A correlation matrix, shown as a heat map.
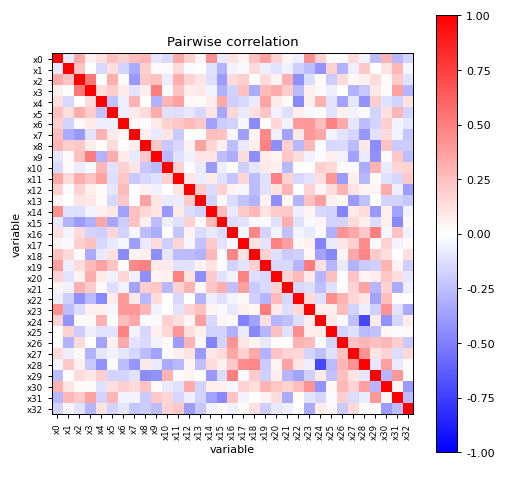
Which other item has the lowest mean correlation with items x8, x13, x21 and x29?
x22
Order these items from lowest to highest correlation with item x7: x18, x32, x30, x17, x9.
x17, x32, x9, x18, x30
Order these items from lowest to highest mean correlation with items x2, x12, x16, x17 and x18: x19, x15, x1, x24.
x24, x15, x19, x1
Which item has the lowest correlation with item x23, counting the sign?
x32
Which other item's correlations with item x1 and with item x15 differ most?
x31
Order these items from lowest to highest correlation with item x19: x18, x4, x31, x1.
x1, x31, x18, x4
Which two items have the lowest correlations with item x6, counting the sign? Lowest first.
x18, x14
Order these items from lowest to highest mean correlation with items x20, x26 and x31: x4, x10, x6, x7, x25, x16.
x4, x7, x25, x10, x6, x16
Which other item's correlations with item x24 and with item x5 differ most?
x28
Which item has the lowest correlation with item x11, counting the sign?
x26
